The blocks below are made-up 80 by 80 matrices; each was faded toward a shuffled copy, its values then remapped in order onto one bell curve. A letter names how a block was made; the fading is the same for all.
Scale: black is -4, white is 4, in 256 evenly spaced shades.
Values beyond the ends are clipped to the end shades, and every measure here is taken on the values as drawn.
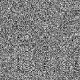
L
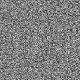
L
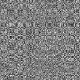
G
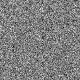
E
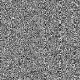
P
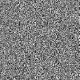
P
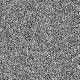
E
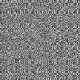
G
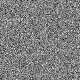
E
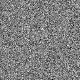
E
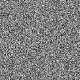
L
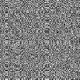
G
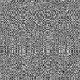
G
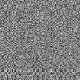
G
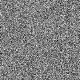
E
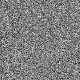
E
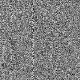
P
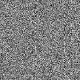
P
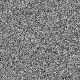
E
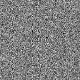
P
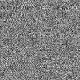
L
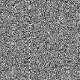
P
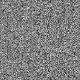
P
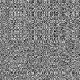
G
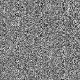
P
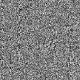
P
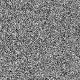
E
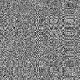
G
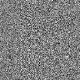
P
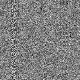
P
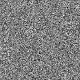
E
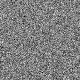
E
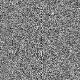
P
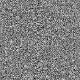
P
